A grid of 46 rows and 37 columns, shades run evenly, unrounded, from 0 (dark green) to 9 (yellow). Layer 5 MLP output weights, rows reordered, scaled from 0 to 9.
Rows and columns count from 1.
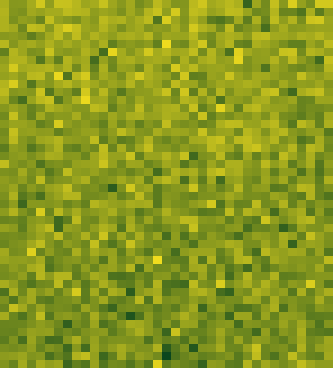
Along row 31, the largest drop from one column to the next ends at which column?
33
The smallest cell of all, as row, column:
45, 19
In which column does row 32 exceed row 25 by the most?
4
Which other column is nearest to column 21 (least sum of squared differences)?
17
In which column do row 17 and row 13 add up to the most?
10
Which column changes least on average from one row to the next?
3
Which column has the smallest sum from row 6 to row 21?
34
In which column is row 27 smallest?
31
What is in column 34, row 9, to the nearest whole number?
4
